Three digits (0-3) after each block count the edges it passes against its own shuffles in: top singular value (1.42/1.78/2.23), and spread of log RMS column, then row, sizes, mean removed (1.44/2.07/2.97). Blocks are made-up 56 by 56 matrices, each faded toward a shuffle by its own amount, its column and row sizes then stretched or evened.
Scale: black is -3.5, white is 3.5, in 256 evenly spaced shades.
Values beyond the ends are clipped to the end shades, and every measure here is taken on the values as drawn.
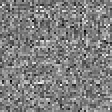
2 1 1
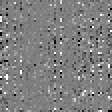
0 3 1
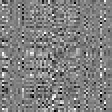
3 3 0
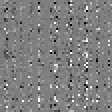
1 3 1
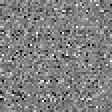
1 0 2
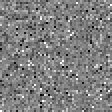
1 1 0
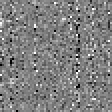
0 2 0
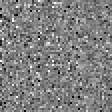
0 1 0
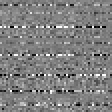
3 0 3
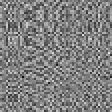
3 2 0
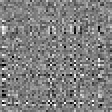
3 2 2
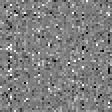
0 2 0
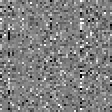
2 2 0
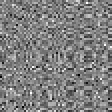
3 0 1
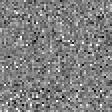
1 0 1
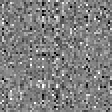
2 2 0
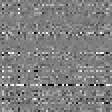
3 1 3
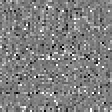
2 0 1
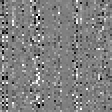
2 3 0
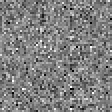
1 1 0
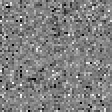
1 1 1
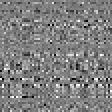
3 0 3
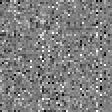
0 2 0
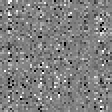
2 2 0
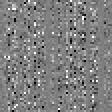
0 3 0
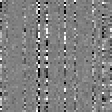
3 3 0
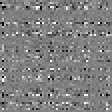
2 2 3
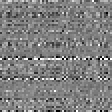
3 0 3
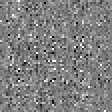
0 2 1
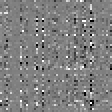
1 3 2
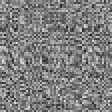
3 1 0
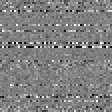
1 0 3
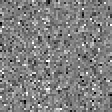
0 2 0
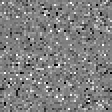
0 0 1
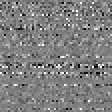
1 0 3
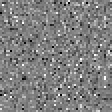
0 1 1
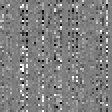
2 3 0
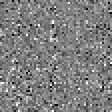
0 2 1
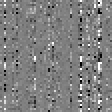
2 3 0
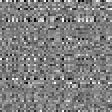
3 1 3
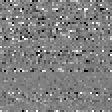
0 0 3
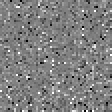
0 1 0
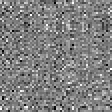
3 1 1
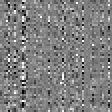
3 3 0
